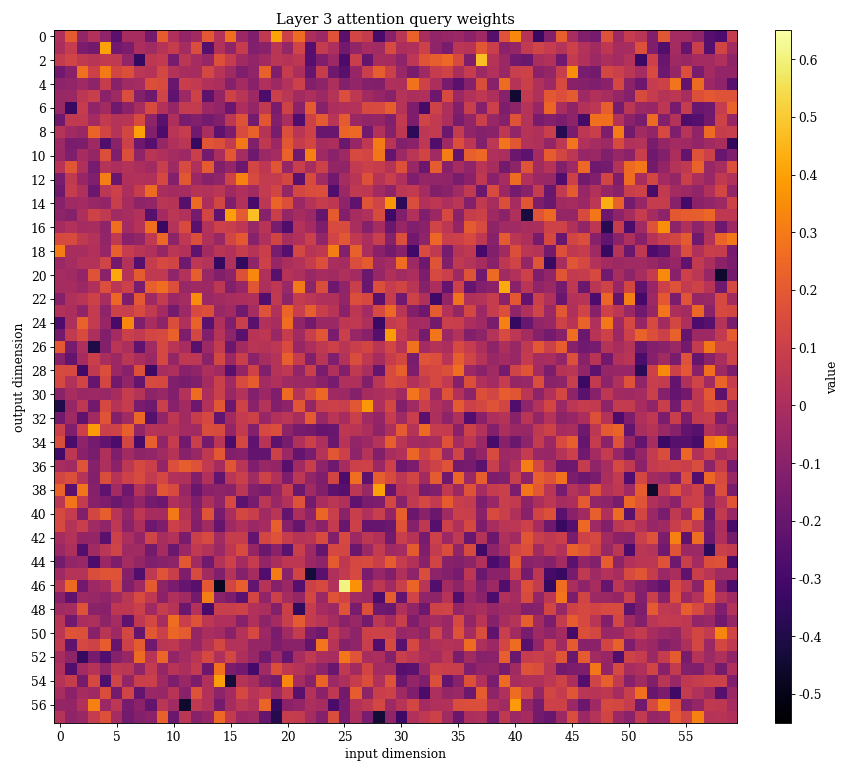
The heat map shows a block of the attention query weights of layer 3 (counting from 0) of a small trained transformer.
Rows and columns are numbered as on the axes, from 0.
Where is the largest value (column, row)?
25, 46
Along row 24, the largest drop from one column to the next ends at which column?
40
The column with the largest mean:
26
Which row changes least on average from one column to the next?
49
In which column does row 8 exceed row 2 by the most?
7
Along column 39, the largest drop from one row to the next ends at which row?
22
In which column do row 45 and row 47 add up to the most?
19
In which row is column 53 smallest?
34
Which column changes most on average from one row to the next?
44
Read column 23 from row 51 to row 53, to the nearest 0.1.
0.3 0 -0.1
